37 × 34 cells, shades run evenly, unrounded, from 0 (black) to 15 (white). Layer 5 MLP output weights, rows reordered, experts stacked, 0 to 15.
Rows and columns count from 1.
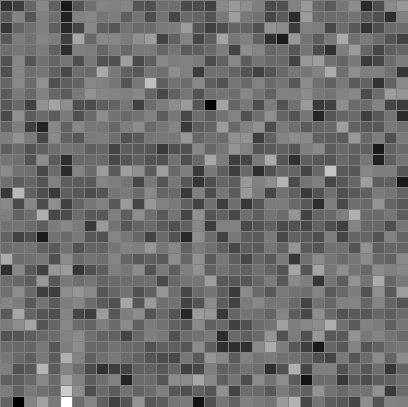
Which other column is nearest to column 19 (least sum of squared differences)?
29
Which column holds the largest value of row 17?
24
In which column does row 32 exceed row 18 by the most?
23
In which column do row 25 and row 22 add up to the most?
17
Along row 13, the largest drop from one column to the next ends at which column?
22
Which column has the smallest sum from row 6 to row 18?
32
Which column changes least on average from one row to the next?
3
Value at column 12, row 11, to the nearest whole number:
7
